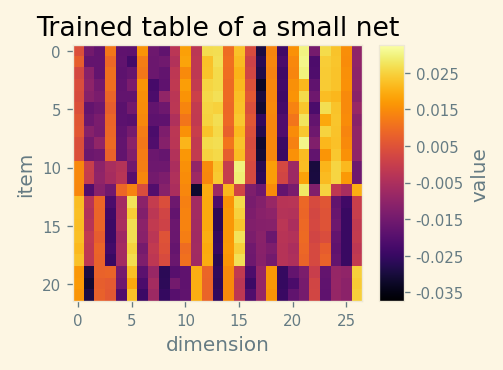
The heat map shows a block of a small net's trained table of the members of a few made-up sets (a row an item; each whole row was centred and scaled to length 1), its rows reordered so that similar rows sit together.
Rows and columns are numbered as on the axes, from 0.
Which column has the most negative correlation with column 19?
3
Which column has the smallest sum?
17
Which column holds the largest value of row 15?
5
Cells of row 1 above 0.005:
14
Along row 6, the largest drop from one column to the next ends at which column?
22
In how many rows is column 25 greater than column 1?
16
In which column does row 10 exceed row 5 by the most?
19
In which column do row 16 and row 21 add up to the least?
13
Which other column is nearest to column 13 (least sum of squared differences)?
24
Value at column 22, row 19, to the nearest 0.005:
0
